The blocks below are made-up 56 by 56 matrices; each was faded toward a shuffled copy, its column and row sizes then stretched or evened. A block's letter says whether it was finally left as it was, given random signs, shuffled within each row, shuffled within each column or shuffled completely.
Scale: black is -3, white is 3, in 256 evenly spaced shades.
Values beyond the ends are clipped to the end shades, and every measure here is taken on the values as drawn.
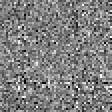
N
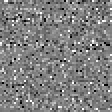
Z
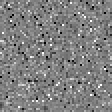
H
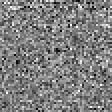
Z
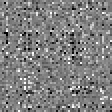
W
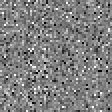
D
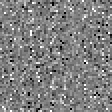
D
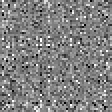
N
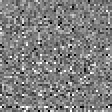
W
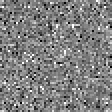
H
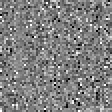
D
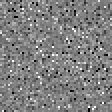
H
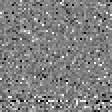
Z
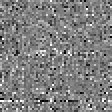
N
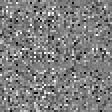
N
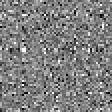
W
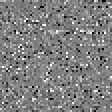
Z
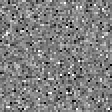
H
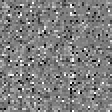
N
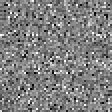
Z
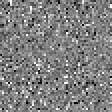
N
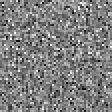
H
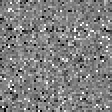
Z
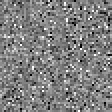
D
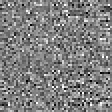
W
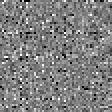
W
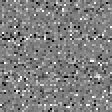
Z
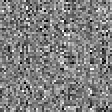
W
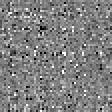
W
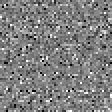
Z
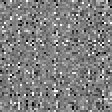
W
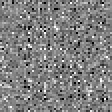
N
